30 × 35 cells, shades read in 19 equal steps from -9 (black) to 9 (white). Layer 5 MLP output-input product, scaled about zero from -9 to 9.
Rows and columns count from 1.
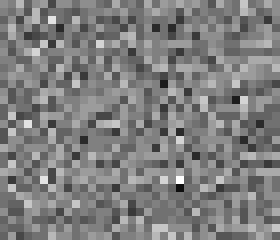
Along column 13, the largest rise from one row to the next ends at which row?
6
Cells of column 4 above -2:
19
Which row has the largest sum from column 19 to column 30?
23
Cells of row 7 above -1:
17
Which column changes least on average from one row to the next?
12
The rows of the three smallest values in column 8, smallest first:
4, 27, 5
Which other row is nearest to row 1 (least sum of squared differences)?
22
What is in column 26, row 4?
2
